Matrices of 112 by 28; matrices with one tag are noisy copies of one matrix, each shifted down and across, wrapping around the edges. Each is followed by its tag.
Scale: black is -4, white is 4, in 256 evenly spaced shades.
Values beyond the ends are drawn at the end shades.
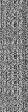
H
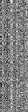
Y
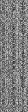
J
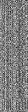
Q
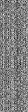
Q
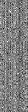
Q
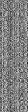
H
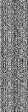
Q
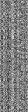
Y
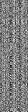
J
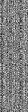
J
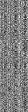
J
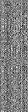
Q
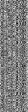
Y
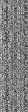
J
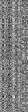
Y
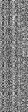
Y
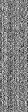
H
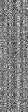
Y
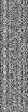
Y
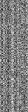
Y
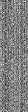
Q
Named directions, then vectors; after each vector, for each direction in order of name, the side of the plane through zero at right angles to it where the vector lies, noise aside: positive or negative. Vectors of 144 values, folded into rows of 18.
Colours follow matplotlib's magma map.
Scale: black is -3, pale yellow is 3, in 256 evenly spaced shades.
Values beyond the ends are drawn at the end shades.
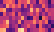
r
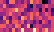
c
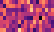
negative, positive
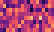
positive, negative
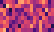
negative, positive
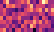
negative, positive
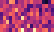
positive, positive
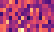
positive, positive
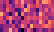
negative, negative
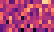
negative, negative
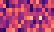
positive, negative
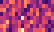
positive, positive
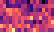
positive, negative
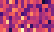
positive, positive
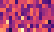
positive, positive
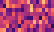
negative, positive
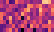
negative, negative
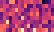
positive, positive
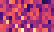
positive, positive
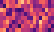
negative, positive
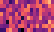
negative, negative
